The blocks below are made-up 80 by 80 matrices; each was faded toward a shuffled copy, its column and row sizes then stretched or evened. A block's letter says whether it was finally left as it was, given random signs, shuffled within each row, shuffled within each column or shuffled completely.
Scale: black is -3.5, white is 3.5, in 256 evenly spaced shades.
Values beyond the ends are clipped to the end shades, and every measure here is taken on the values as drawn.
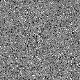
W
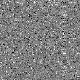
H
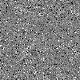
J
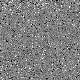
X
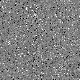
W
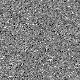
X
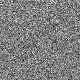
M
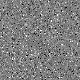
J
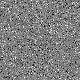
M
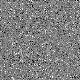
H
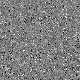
J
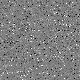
X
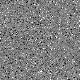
J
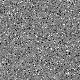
X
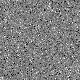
M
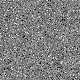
M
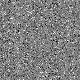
W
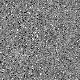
W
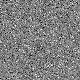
M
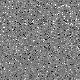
H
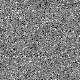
X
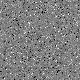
M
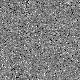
W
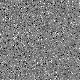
W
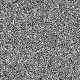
M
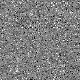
H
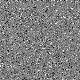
X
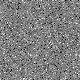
X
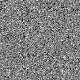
H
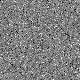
M
